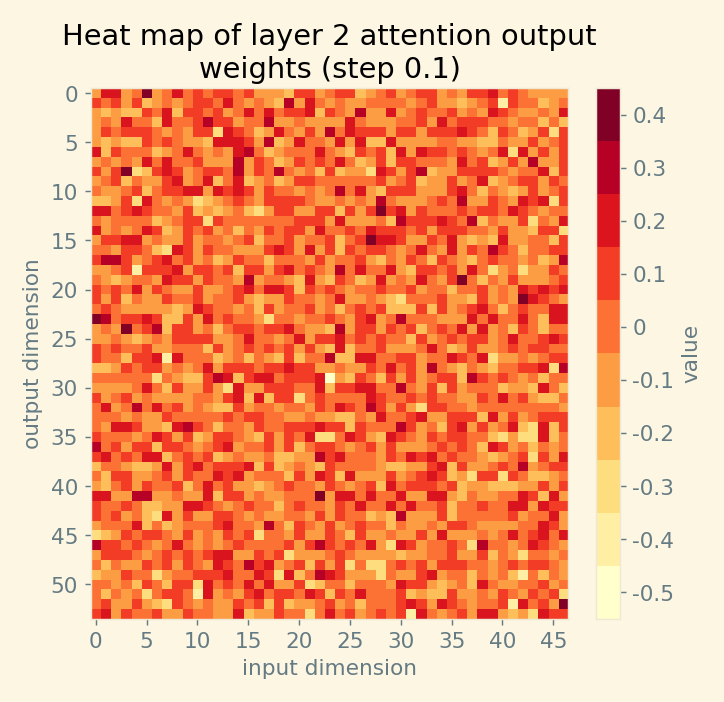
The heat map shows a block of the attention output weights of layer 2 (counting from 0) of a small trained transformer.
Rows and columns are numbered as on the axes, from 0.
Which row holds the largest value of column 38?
46
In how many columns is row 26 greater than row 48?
16
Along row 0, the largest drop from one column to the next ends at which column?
6
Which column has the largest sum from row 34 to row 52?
13
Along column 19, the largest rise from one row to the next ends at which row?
1
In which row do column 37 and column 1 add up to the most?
23
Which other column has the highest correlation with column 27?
4
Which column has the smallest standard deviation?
2
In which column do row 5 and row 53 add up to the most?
14
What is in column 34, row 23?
-0.1
